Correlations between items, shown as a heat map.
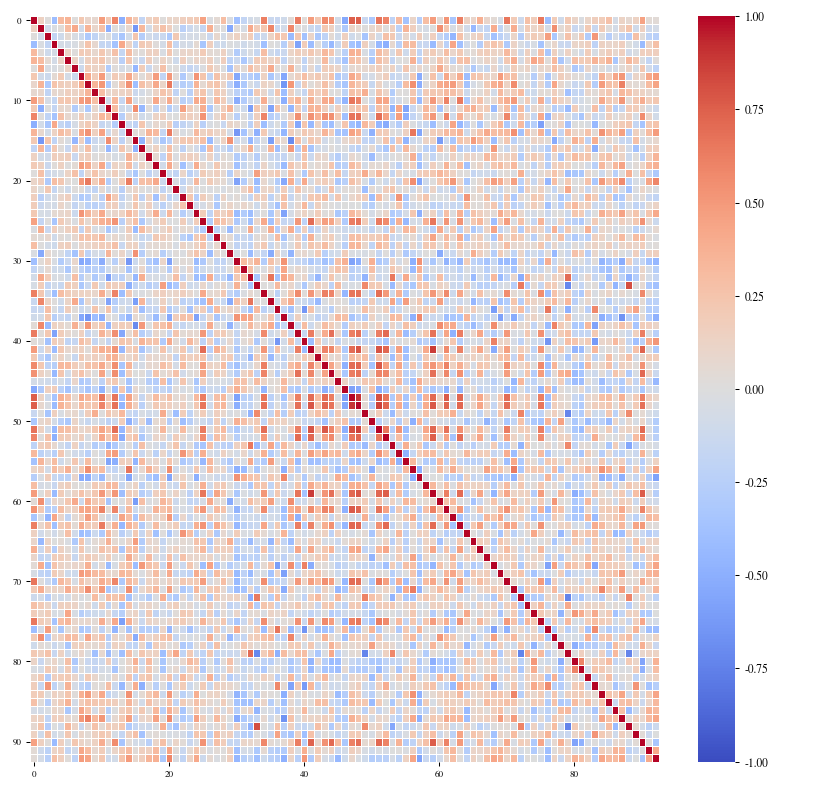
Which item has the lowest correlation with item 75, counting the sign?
13
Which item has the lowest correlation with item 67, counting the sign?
50
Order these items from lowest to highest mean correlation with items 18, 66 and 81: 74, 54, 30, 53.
30, 54, 53, 74
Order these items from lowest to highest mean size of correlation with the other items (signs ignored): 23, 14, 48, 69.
23, 69, 14, 48
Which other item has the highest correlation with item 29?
15
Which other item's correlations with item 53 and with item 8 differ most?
37
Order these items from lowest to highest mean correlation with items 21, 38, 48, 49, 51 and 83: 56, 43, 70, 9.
56, 9, 70, 43
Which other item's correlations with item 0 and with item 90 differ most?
80
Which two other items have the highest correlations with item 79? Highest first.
32, 53
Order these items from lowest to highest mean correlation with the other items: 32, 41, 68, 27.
32, 68, 27, 41
